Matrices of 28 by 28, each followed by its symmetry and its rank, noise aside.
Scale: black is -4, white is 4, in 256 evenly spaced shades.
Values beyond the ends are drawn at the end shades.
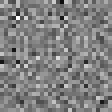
symmetric, rank five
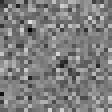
symmetric, rank six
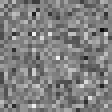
symmetric, rank five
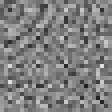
symmetric, rank four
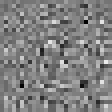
no symmetry, rank five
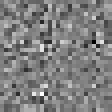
antisymmetric, rank four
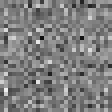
antisymmetric, rank four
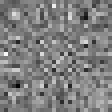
symmetric, rank five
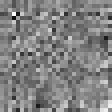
symmetric, rank five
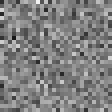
no symmetry, rank five
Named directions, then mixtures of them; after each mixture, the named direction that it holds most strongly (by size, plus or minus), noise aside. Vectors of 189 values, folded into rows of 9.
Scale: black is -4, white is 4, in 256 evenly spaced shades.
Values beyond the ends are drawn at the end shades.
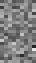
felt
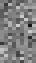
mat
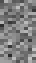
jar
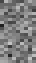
jar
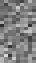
jar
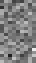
jar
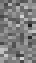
mat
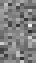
mat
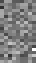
felt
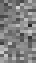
mat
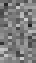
mat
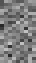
jar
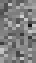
mat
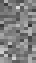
jar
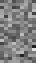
felt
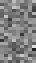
felt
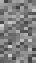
jar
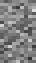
jar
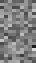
felt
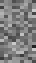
felt
